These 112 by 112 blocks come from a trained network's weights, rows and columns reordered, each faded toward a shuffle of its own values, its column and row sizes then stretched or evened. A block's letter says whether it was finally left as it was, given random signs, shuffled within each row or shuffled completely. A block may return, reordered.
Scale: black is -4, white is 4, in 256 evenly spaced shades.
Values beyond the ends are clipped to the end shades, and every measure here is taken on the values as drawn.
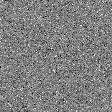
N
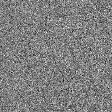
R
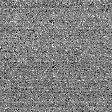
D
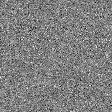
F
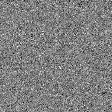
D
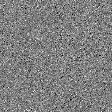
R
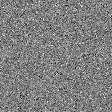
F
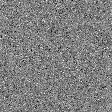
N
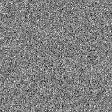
D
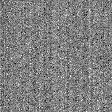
D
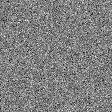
N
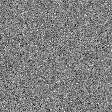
F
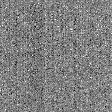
D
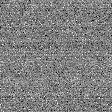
F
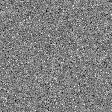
N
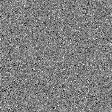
R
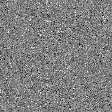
R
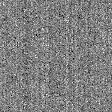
D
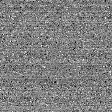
D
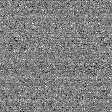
F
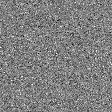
F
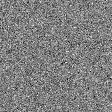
N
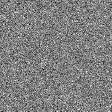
R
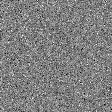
N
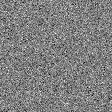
N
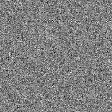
D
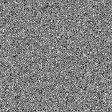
R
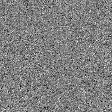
R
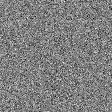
N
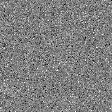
R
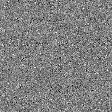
R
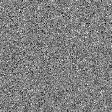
D
